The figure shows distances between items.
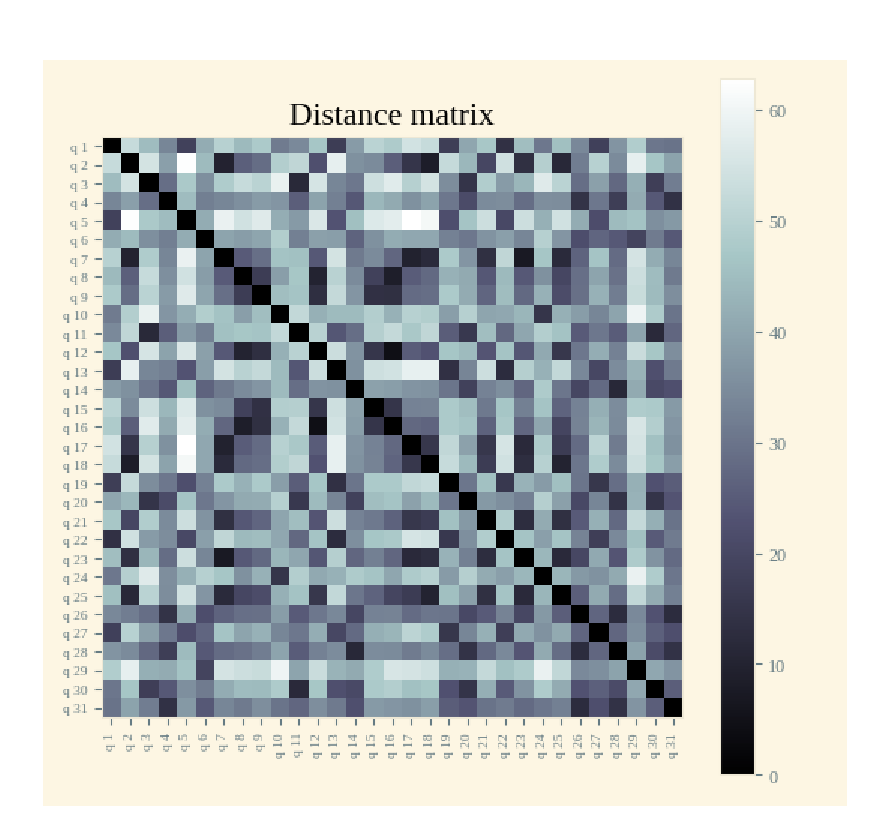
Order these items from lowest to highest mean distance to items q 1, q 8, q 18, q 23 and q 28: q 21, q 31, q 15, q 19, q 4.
q 21, q 31, q 4, q 15, q 19
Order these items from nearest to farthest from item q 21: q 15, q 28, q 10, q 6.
q 28, q 15, q 6, q 10
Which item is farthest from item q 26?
q 5
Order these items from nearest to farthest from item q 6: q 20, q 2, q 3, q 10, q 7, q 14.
q 14, q 20, q 3, q 7, q 2, q 10
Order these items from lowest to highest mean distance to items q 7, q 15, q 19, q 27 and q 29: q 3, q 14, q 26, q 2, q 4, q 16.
q 26, q 14, q 4, q 16, q 2, q 3
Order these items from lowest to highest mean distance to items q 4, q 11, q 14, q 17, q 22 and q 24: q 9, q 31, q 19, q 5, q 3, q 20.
q 31, q 20, q 19, q 3, q 9, q 5
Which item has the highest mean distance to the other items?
q 29
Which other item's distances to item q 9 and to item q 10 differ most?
q 15
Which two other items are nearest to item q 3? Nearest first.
q 11, q 20
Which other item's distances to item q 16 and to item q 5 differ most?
q 12
